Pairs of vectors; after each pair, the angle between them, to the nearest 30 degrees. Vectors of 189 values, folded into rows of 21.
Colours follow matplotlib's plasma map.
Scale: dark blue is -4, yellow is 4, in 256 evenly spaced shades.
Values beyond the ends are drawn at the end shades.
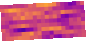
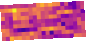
30 degrees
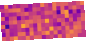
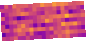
60 degrees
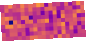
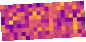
120 degrees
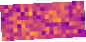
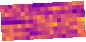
120 degrees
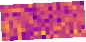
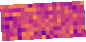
150 degrees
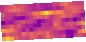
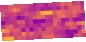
30 degrees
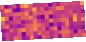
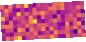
60 degrees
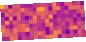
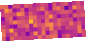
60 degrees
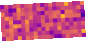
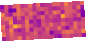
30 degrees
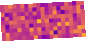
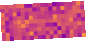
60 degrees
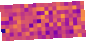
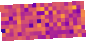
30 degrees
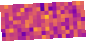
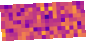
150 degrees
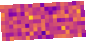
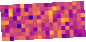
120 degrees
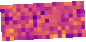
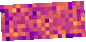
60 degrees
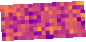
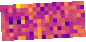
90 degrees
